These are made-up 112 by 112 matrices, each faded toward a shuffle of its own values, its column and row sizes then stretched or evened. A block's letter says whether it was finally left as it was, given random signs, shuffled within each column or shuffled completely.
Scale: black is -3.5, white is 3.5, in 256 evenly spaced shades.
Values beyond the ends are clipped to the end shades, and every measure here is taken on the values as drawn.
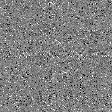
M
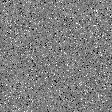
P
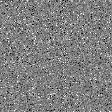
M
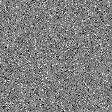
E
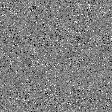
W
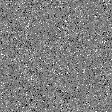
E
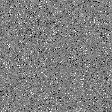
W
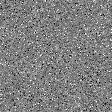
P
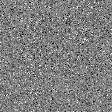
W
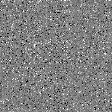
W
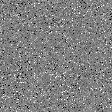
W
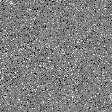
W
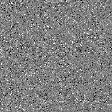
M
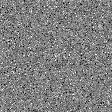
P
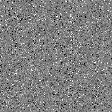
M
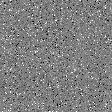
E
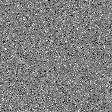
P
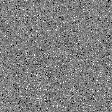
W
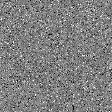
E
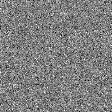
W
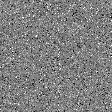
E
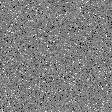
P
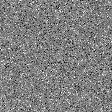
P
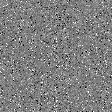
E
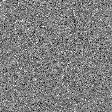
W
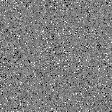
W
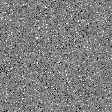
E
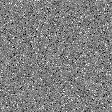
P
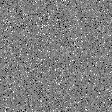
E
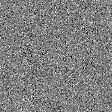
E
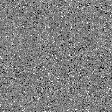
M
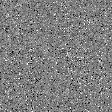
W
